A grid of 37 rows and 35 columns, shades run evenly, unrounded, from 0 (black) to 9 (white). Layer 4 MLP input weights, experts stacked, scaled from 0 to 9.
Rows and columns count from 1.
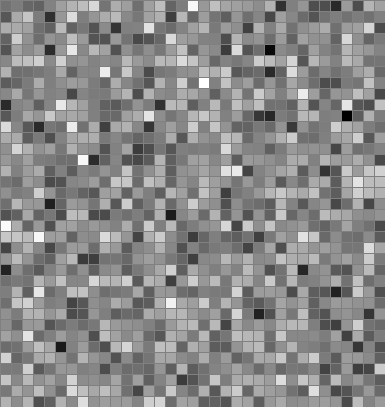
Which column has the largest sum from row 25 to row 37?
22
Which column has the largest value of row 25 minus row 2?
16
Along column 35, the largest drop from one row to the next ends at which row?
35
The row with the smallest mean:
34
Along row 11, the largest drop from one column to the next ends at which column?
32
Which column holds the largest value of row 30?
33
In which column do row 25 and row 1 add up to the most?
18
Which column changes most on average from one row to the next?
1
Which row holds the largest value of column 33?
17
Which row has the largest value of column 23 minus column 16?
26
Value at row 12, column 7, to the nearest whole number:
8
